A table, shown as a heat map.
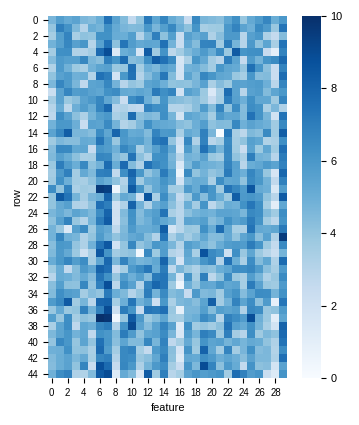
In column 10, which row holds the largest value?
38
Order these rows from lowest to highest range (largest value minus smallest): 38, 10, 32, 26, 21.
10, 32, 26, 38, 21
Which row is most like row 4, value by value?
44
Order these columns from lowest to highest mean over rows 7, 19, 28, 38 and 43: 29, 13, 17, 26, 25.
26, 13, 17, 25, 29
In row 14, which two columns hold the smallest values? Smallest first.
21, 24
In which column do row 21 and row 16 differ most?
8
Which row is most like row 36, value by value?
33
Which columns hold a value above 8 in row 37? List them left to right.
6, 7, 10, 25
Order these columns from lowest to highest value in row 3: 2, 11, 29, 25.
11, 25, 2, 29
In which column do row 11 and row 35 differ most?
2
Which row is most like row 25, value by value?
28
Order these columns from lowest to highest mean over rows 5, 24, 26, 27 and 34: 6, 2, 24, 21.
24, 2, 21, 6
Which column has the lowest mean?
16
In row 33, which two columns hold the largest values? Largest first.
7, 13
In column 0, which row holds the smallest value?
9
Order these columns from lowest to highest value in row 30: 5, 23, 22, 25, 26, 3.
5, 26, 23, 3, 25, 22
